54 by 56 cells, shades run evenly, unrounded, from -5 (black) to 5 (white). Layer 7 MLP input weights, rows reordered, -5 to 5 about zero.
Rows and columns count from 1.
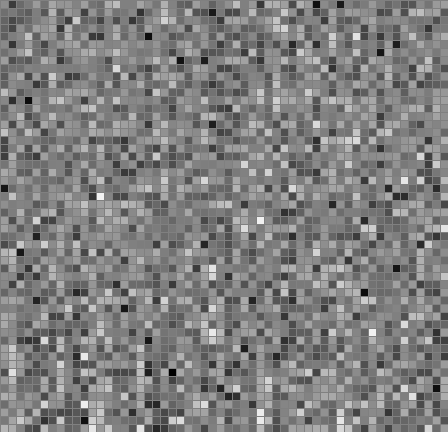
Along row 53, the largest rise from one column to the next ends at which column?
12
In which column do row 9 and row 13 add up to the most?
15
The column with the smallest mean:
29
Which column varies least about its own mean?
25
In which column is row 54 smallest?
20
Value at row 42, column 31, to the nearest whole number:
1
